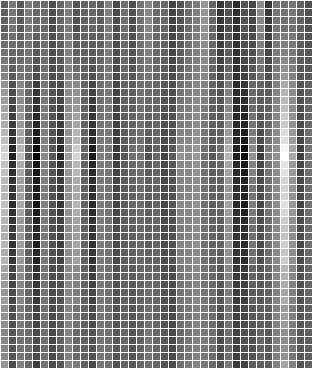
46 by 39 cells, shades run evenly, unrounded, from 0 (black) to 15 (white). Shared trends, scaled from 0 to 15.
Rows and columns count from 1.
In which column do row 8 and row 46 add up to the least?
30
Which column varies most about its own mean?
36
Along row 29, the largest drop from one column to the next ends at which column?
2
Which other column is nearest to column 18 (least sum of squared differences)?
20
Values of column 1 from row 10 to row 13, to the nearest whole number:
8 9 9 9
